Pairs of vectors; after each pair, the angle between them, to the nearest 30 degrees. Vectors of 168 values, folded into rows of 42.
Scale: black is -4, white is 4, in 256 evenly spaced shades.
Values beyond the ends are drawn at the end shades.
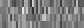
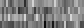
90 degrees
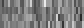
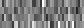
60 degrees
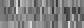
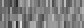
90 degrees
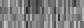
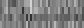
120 degrees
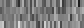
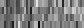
60 degrees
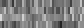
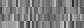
90 degrees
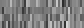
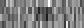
60 degrees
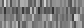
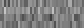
150 degrees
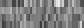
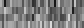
90 degrees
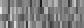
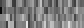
150 degrees
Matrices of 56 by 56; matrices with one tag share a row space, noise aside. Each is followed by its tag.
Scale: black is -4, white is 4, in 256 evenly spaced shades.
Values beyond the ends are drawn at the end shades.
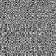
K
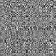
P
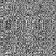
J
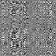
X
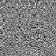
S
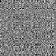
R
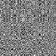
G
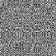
R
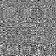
S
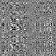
X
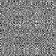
R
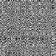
K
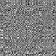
J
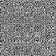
R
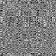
S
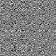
G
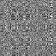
P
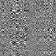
X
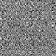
K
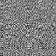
J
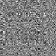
S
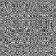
P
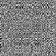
R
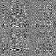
X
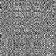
R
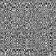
P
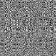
P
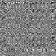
K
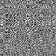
J
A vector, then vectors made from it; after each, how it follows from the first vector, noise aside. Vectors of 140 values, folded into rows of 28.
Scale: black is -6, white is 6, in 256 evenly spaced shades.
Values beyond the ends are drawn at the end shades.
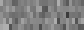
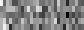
scaled up.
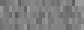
reversed, shrunk.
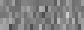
sign-scrambled.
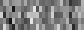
wrapped around, scaled up.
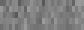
reversed, shrunk.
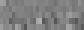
reversed, negated, partly zeroed.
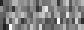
negated, scaled up.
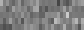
sign-scrambled.
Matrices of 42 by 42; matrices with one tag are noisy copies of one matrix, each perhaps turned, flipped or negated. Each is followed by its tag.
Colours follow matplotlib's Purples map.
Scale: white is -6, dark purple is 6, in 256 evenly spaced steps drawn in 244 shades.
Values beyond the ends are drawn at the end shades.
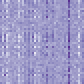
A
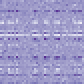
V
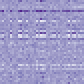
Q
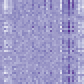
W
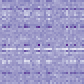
V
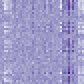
W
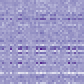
Q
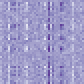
V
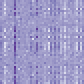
A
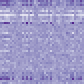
W
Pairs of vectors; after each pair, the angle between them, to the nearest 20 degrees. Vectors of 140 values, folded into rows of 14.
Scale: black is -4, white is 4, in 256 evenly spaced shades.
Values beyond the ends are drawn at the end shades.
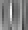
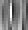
20 degrees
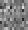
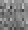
40 degrees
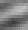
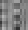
80 degrees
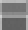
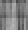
120 degrees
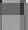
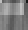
140 degrees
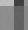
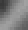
120 degrees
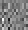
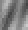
100 degrees
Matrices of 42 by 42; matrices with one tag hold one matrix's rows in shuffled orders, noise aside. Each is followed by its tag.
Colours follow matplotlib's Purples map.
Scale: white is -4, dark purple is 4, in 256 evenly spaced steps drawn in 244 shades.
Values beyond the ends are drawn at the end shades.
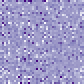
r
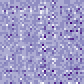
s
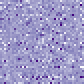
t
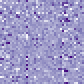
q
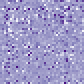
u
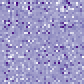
u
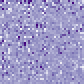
r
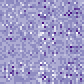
s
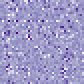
u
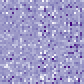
s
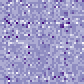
u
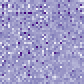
r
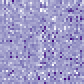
s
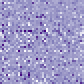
r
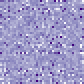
t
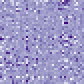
q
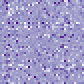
u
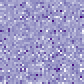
t
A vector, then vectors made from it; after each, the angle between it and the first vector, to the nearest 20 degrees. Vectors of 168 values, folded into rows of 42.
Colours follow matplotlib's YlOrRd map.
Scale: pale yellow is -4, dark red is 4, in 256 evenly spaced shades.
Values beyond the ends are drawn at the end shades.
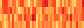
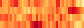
120 degrees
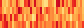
160 degrees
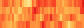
60 degrees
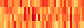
40 degrees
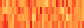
140 degrees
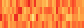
140 degrees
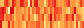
80 degrees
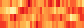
120 degrees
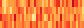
140 degrees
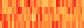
160 degrees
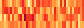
40 degrees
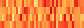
80 degrees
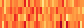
120 degrees
